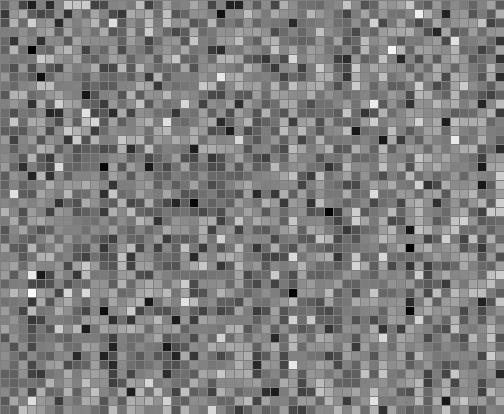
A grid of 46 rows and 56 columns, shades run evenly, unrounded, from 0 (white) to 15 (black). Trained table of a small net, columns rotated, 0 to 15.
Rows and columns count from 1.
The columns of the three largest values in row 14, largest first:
50, 25, 33
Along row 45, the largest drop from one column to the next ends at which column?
51
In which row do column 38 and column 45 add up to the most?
7
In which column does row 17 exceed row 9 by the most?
22
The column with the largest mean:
12
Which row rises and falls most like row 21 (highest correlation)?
43
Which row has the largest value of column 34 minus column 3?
46
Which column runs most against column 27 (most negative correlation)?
32
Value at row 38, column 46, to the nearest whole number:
6
